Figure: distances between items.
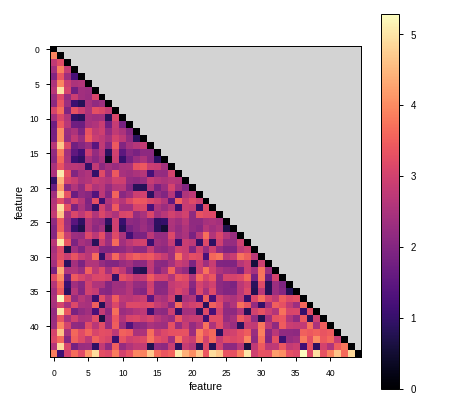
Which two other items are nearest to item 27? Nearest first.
40, 11
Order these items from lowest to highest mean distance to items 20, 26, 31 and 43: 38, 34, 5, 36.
34, 38, 36, 5
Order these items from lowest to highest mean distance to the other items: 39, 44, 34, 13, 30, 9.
34, 13, 39, 9, 30, 44
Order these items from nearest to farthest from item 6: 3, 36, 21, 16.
36, 21, 3, 16
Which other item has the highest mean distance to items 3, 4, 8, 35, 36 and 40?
1
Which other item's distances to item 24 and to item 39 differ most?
30
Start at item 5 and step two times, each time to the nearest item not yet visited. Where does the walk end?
22
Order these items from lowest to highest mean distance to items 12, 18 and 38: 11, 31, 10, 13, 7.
13, 11, 10, 31, 7
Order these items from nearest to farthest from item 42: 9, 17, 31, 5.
9, 31, 17, 5
